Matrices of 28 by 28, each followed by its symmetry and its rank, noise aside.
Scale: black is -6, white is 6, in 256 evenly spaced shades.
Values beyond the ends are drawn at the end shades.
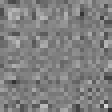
symmetric, rank four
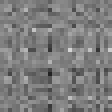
no symmetry, rank three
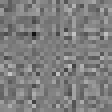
no symmetry, rank four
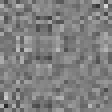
antisymmetric, rank four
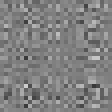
no symmetry, rank three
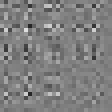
antisymmetric, rank two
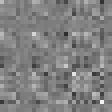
symmetric, rank two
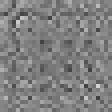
symmetric, rank four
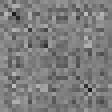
symmetric, rank four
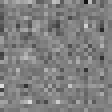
antisymmetric, rank four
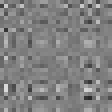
no symmetry, rank two
